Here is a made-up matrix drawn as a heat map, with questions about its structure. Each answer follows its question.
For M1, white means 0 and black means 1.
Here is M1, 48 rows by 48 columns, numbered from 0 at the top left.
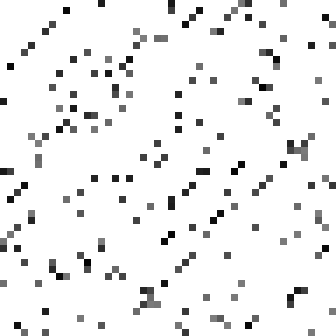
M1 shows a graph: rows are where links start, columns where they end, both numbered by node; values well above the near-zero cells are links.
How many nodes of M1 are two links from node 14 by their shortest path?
6
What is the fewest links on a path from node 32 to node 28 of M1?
5
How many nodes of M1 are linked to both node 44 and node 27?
1
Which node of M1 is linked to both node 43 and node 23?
node 22
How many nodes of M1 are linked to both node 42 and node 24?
2
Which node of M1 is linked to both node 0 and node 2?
node 35
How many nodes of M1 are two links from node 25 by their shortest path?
8
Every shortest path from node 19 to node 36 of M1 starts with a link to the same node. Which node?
node 31
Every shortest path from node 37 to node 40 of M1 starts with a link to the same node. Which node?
node 26
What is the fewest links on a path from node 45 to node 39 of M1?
7
